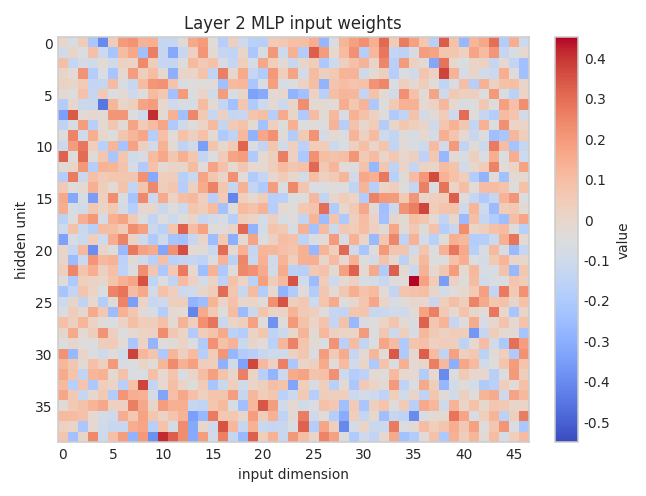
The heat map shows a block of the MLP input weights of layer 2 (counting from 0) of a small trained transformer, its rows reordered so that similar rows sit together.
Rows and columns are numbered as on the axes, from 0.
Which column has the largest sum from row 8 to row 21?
18
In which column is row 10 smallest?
14
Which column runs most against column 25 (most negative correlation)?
8
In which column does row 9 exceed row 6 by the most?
4
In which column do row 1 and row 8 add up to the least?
11
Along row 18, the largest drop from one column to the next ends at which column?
19
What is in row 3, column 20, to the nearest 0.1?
-0.2
